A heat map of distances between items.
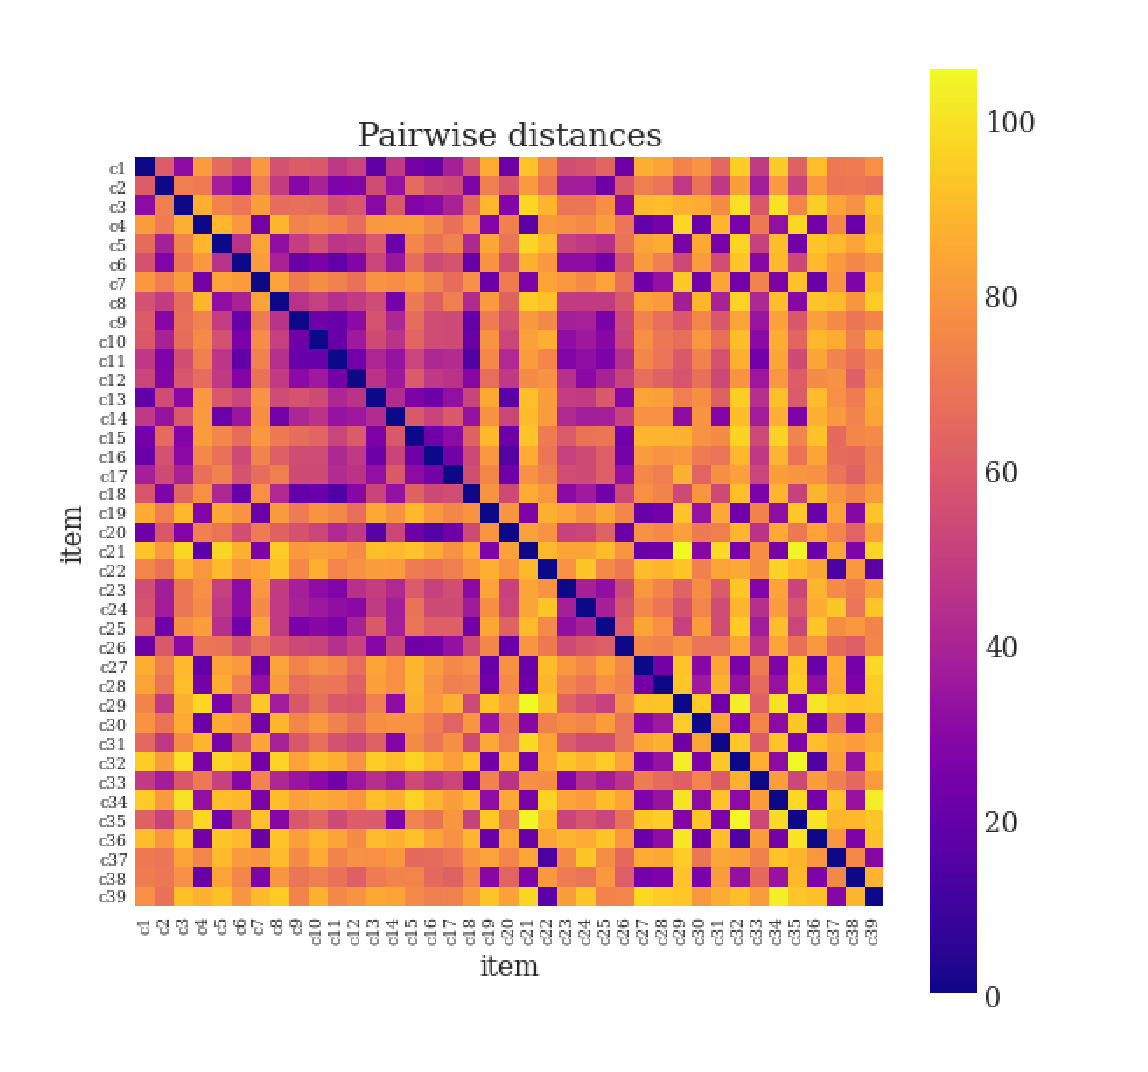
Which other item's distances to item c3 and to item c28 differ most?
c21
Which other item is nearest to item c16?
c20
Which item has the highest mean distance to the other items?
c39
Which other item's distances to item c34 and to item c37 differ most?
c22
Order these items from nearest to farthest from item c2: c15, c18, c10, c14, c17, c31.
c18, c14, c10, c31, c17, c15
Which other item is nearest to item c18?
c11
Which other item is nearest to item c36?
c32
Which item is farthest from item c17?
c29
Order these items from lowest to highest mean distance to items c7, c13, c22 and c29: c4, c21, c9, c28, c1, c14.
c14, c1, c9, c4, c28, c21
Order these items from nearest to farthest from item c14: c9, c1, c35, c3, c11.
c35, c11, c9, c1, c3
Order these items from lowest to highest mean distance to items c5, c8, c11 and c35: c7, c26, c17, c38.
c26, c17, c38, c7
